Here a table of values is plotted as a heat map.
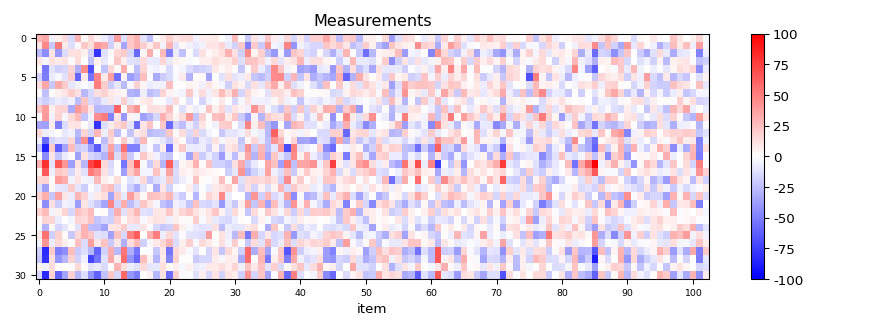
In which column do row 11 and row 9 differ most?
15
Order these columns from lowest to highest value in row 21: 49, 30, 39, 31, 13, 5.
30, 5, 31, 49, 13, 39
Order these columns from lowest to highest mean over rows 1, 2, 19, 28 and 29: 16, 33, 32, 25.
25, 33, 16, 32
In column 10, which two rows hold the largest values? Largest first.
10, 1
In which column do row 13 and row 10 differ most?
1
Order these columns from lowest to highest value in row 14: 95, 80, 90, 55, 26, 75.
90, 26, 75, 80, 55, 95
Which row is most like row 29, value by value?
3
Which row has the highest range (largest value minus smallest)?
16
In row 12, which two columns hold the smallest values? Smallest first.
47, 90
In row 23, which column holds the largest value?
75
